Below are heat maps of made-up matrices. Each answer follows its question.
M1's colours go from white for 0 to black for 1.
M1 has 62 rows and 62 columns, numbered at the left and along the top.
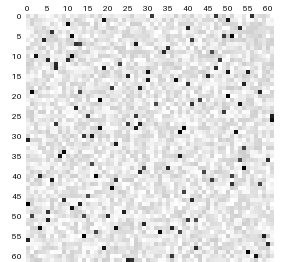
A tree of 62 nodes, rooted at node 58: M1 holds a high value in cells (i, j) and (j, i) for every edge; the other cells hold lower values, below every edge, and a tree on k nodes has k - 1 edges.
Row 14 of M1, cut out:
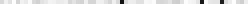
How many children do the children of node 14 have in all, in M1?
2
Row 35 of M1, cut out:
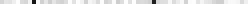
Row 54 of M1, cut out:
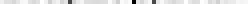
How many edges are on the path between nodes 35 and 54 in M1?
2
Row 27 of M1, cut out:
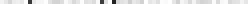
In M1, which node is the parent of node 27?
7
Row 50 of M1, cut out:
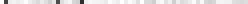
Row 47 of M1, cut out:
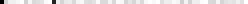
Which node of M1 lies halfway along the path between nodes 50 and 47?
19
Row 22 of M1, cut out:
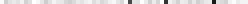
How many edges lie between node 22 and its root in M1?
6
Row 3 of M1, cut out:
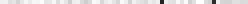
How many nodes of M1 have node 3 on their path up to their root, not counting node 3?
12
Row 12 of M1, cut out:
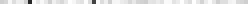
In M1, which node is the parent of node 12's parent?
13
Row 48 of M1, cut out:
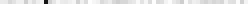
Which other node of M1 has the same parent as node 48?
10
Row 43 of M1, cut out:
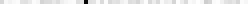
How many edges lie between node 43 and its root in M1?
8
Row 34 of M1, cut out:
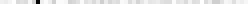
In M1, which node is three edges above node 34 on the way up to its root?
41
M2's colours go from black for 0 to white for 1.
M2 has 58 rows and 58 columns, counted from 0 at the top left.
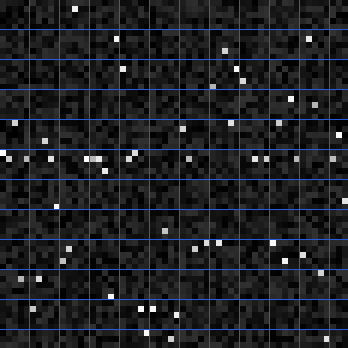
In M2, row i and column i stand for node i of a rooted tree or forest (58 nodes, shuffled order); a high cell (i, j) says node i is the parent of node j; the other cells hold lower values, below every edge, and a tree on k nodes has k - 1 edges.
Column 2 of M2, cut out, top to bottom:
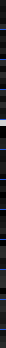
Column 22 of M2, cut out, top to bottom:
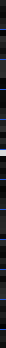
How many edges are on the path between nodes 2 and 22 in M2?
6
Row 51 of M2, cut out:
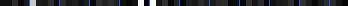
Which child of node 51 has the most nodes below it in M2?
25
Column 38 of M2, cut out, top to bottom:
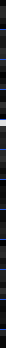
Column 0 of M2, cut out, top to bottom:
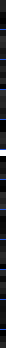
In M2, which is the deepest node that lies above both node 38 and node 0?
20
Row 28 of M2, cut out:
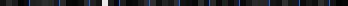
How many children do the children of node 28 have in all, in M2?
1
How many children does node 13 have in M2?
1
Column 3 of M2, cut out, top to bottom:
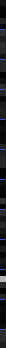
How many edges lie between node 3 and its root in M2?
4
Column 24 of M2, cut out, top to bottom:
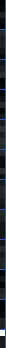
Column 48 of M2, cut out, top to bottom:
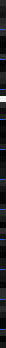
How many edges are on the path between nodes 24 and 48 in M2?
4
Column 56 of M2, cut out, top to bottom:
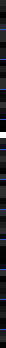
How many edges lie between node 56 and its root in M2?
8
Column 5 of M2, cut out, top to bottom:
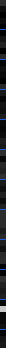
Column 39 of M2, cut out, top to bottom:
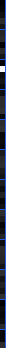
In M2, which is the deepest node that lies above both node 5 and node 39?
11
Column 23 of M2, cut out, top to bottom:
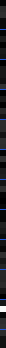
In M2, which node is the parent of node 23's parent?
6
